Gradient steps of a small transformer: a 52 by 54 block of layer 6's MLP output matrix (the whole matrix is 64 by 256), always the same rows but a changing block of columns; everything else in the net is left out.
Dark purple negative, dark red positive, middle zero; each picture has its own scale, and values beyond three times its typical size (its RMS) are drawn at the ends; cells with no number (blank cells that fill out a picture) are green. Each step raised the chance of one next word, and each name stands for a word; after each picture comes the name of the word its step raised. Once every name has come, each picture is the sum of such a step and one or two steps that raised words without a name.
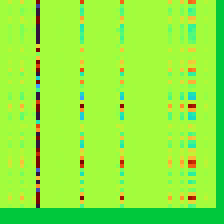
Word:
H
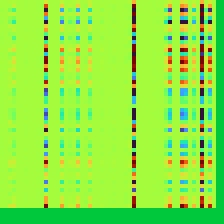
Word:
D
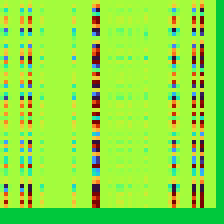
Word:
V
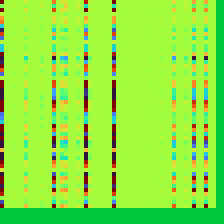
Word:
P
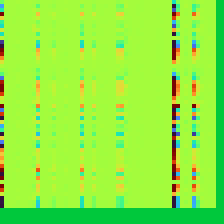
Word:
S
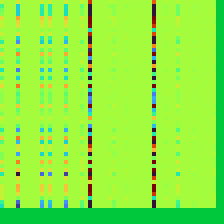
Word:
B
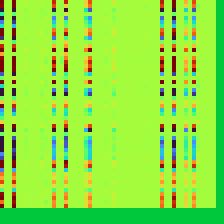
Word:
D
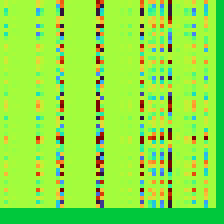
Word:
B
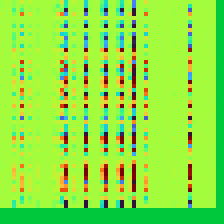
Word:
S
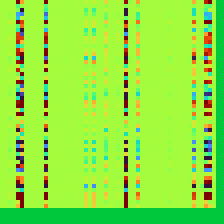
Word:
V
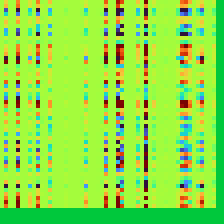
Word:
V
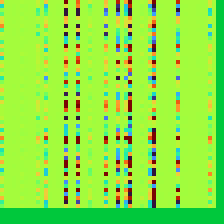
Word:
B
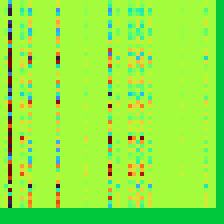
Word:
V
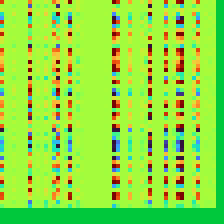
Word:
S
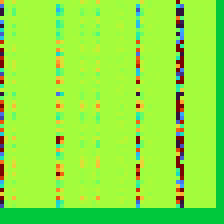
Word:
H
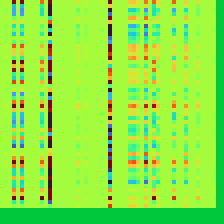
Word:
H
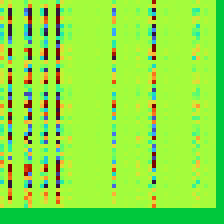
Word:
V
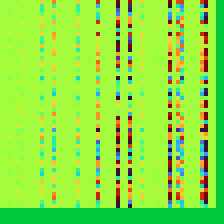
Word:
B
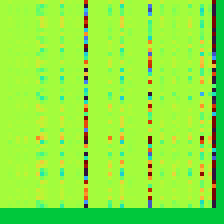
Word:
B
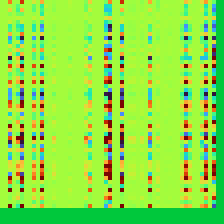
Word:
P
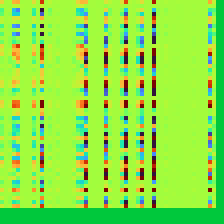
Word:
P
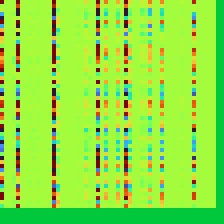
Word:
V
